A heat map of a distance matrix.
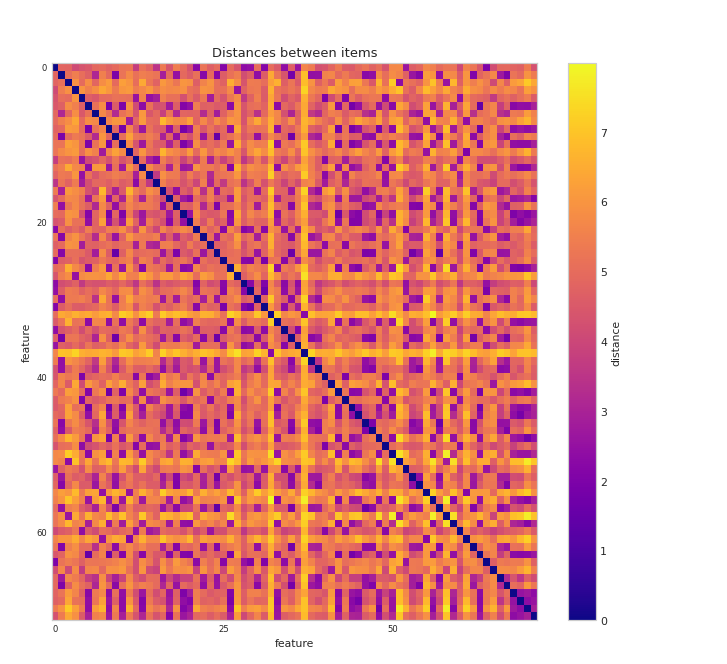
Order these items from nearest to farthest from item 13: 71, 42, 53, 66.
42, 71, 66, 53
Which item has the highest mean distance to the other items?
37
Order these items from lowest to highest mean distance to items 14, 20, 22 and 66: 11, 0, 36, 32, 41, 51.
0, 36, 41, 11, 51, 32
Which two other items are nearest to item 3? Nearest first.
27, 0
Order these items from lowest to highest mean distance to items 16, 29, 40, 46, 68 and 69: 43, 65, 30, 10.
10, 30, 43, 65
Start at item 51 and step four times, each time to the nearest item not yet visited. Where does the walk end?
41
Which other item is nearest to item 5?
63
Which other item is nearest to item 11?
61
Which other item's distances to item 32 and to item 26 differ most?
56
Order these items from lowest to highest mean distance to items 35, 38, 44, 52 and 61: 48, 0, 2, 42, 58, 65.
0, 42, 48, 65, 2, 58
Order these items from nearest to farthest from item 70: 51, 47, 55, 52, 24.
24, 47, 52, 55, 51
